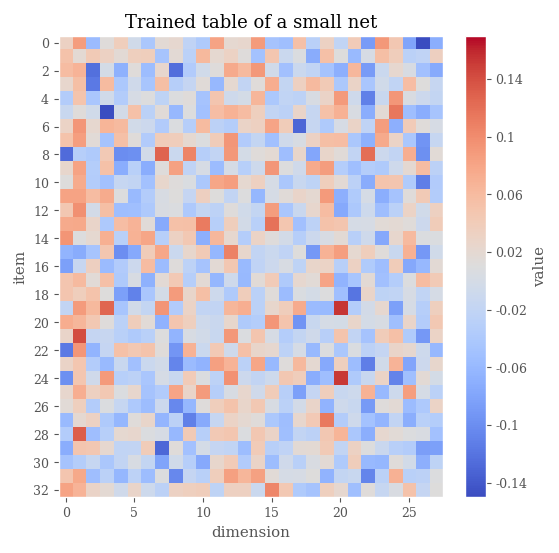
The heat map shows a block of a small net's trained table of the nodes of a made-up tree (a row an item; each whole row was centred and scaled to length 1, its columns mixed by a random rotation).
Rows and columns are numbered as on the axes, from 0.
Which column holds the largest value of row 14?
0
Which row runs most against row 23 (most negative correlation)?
25
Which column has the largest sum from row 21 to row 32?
1
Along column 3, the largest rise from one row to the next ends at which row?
6
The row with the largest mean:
13
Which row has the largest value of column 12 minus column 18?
15
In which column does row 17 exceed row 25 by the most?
17
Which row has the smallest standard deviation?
30
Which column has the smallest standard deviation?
16
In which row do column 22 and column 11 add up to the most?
8
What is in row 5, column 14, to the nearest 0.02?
0.04
